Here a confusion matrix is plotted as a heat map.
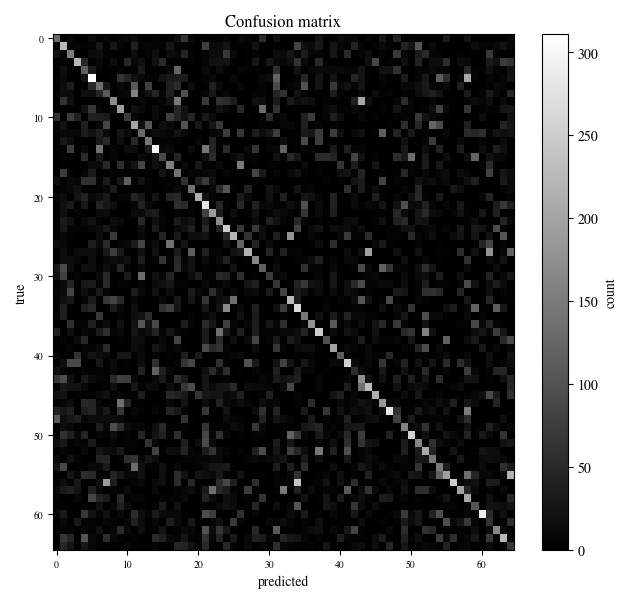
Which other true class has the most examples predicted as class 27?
41
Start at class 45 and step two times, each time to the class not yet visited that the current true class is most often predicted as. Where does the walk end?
55
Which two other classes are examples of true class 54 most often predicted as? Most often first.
11, 1
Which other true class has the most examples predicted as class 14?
42
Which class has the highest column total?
21
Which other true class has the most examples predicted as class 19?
27
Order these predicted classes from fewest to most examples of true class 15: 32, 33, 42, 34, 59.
32, 34, 33, 42, 59
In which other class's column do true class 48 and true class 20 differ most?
0
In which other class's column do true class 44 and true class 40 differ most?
43
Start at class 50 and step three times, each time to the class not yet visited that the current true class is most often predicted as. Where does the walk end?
63
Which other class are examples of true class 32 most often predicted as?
2
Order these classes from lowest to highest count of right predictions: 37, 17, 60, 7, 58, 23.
7, 17, 23, 58, 37, 60
